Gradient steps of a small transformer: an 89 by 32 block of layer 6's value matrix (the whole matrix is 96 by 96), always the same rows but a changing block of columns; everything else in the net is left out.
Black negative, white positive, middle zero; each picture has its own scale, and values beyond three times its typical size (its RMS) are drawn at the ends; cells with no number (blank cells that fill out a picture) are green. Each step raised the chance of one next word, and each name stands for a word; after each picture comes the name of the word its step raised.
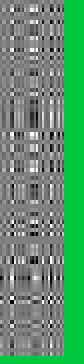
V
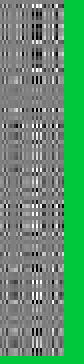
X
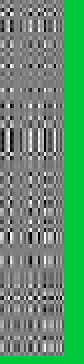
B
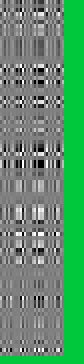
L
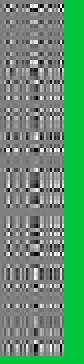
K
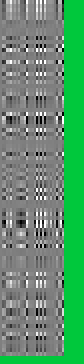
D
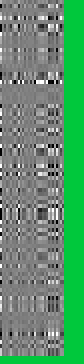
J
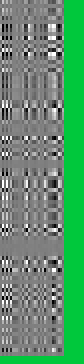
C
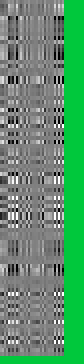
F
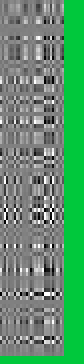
F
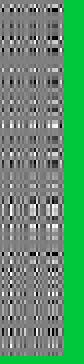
X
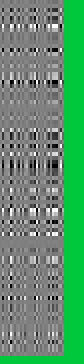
J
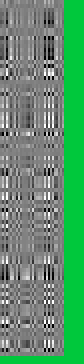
V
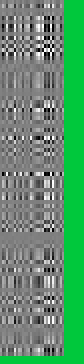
C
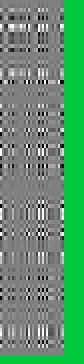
J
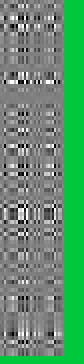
J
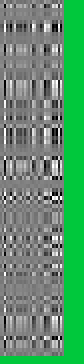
B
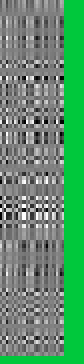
F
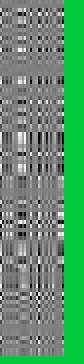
F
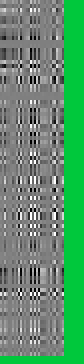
F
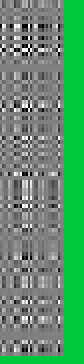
C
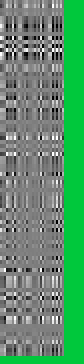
C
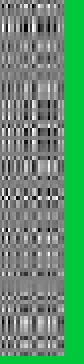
B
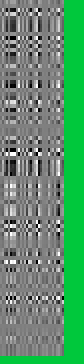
C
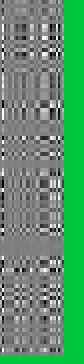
C
